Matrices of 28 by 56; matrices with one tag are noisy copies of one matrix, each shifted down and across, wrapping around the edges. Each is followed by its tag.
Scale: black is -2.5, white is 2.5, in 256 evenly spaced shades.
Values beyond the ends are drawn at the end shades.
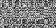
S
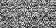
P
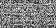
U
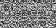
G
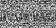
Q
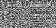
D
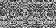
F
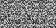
P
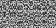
P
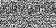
Q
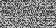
U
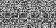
S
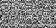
P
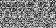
S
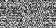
U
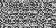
G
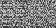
U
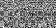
S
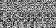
S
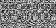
S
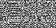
D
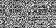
U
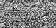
F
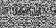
Q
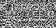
G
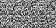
P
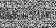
Q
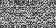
Q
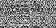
U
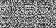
U
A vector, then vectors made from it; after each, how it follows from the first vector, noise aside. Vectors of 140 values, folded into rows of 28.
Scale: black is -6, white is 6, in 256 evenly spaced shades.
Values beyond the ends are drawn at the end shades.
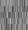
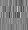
reversed, partly zeroed.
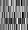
wrapped around, scaled up.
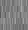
reversed, negated, shrunk.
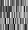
wrapped around, negated, scaled up.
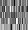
wrapped around, negated, scaled up.
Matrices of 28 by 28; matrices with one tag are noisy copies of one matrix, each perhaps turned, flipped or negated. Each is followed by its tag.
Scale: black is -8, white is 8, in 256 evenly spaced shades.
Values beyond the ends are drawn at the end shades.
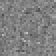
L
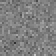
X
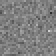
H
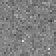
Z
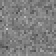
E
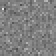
X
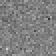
Z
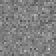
Z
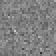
L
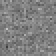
E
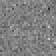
E
